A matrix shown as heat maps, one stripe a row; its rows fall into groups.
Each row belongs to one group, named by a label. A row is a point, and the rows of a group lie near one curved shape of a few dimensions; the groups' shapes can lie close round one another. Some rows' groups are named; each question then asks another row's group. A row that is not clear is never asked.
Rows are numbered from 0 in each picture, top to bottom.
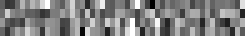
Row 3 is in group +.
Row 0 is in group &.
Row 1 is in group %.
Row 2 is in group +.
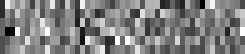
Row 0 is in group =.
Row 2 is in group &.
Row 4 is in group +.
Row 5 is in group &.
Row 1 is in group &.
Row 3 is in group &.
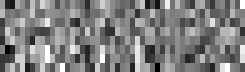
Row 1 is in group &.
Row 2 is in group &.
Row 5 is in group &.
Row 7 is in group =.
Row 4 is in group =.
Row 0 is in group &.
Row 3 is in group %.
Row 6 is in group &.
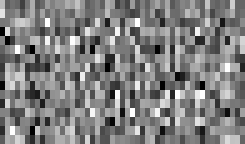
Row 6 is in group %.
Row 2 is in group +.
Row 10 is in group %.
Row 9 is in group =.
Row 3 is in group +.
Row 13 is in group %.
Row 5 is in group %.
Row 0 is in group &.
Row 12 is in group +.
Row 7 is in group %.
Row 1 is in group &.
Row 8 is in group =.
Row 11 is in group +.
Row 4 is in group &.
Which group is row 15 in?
%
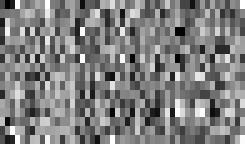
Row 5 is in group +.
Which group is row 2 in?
+
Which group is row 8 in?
%
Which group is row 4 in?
+
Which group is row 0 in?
&
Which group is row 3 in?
=
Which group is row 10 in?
%
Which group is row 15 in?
&
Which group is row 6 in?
=
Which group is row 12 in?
%
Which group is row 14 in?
=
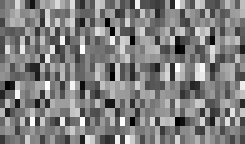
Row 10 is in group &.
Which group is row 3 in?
%
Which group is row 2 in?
+
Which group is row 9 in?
&
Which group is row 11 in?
%
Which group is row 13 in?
=
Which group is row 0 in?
%
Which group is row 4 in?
=
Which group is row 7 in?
%
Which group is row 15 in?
+
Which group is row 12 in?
&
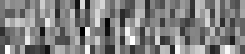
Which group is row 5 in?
%
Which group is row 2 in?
+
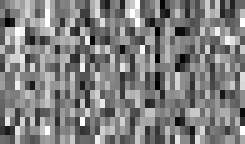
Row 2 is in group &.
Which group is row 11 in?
&
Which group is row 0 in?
+
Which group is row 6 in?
=
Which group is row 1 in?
+
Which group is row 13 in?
=
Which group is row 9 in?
%
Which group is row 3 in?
=
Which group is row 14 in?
&
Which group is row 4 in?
%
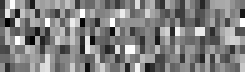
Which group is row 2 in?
&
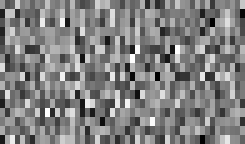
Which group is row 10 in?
+
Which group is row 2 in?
=
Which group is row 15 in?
=
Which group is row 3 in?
=
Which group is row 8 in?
=
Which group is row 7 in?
&
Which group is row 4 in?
+
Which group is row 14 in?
&
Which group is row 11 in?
+
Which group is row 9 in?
&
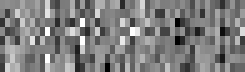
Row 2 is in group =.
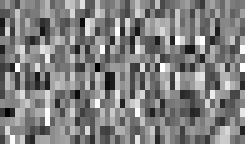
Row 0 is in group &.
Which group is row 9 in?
%
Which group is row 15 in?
=
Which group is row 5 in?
&
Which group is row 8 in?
%
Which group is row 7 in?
&
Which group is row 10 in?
&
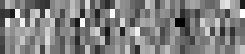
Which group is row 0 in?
%
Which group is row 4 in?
&
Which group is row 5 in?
&
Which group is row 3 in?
+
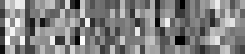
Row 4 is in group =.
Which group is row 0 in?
=
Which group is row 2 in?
%
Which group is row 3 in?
=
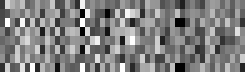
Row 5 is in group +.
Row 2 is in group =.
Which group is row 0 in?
=
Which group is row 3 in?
+
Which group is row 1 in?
+
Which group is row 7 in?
=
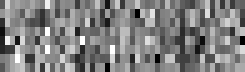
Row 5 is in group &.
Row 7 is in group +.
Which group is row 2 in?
%
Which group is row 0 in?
+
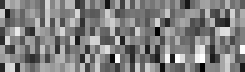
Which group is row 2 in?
+
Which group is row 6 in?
%
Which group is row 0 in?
+
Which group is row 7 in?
=
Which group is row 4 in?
+
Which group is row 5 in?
&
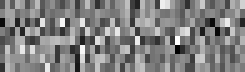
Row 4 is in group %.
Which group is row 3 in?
+
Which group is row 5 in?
=
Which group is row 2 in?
=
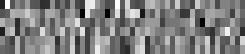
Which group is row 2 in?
&
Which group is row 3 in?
=
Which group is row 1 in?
+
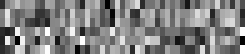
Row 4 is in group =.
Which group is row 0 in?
+
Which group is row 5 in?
&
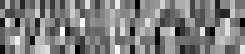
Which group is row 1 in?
+
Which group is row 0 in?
+
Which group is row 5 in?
&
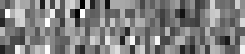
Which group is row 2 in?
&
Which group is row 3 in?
&
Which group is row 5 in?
&
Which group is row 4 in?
+
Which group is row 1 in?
=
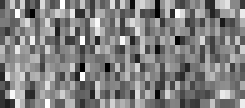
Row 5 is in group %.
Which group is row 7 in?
+
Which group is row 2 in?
+
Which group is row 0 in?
=
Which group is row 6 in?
&
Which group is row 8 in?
=
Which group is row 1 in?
%
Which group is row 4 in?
=
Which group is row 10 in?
=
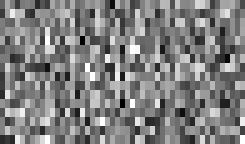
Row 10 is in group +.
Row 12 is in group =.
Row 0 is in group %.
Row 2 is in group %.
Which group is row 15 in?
&
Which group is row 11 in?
+
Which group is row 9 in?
&
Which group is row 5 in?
+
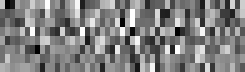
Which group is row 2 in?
+
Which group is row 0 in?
&
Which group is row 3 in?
=
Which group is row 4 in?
&
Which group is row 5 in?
%
